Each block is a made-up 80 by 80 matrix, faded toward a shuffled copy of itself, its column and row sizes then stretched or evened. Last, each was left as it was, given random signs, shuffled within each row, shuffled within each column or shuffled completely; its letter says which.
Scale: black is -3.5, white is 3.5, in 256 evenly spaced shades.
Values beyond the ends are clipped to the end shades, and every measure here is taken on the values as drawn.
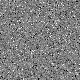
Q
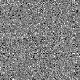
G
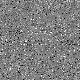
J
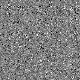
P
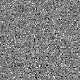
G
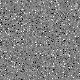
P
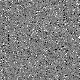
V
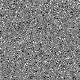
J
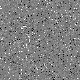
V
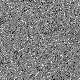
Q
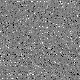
J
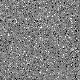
V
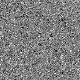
P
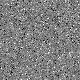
Q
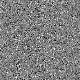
V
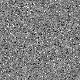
J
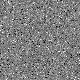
Q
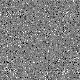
P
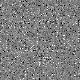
P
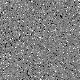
V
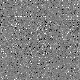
P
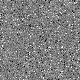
Q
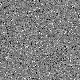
Q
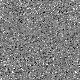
J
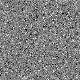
V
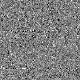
P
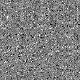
G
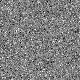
Q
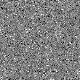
J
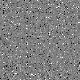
G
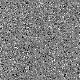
P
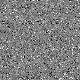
J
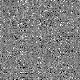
G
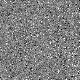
V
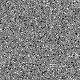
J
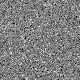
Q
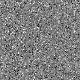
V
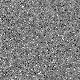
Q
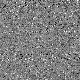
J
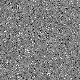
V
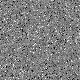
Q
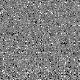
G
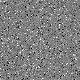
V
